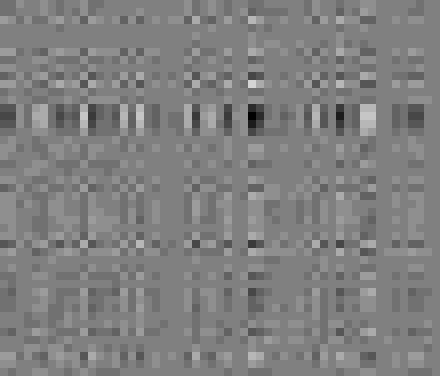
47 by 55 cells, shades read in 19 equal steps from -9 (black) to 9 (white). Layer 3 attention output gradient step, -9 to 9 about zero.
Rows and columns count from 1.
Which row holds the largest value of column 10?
11
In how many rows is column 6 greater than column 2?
18
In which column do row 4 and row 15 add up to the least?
32
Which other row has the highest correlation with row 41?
43
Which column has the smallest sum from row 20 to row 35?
46
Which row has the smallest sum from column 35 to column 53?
15
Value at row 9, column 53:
1
